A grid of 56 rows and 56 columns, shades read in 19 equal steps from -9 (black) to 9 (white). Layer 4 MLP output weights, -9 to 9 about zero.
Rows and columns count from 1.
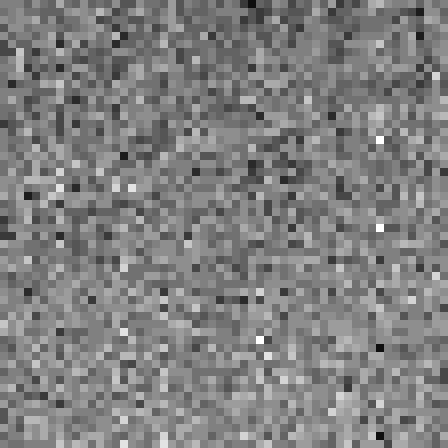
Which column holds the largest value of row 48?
36
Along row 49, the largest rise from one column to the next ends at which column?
45
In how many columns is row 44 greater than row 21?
29
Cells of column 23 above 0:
23
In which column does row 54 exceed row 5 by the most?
53
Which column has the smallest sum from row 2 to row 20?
43
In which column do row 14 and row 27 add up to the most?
44
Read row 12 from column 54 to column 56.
-1 1 -2
